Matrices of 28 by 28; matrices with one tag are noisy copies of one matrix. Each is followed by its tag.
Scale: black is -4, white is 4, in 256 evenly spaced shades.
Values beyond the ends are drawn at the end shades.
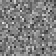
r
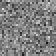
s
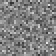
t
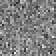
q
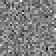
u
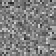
t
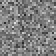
t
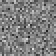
r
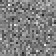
s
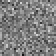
s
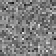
t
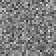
s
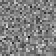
r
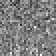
q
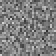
r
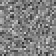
t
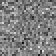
t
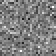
t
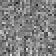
q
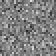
r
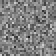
r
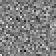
r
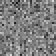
q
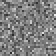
u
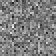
t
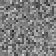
u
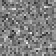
u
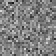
t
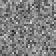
u
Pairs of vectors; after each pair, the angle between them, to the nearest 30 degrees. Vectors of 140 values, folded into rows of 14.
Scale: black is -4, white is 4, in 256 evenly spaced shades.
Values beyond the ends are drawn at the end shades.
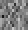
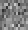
90 degrees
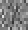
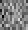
150 degrees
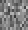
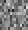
30 degrees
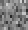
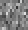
60 degrees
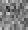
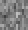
90 degrees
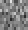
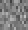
150 degrees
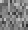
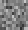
90 degrees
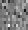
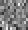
90 degrees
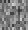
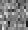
90 degrees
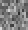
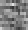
60 degrees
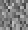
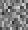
150 degrees
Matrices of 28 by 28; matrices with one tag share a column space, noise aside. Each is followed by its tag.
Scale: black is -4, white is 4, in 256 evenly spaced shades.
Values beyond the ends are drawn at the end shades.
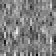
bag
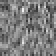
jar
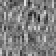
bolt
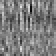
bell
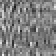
jar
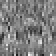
bag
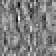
bell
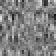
bolt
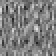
jar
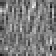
bell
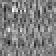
jar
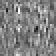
jar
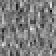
jar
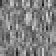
bolt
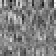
bolt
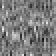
bag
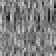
bell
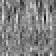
bell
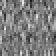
bolt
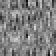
bolt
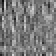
bell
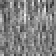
bell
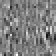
bag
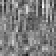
bell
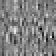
bag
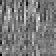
bell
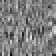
bag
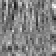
bell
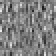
jar
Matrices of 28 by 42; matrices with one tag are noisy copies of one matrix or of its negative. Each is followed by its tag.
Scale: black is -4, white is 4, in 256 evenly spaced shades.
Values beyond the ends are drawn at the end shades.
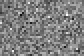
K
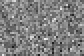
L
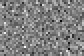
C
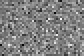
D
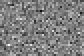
D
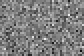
L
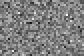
K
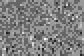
L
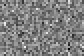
C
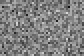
C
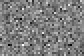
D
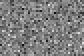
D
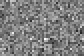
L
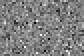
C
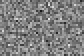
D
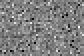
K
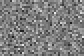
D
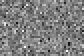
C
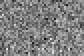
L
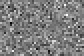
K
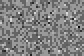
K
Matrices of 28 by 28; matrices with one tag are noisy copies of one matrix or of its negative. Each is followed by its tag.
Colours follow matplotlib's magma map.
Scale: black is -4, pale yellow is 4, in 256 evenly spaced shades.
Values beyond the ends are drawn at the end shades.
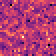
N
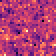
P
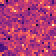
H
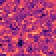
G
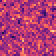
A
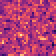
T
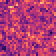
H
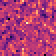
A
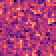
N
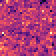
H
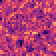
G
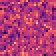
A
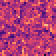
A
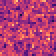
N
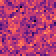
G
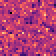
A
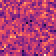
A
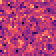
G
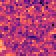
H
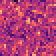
N
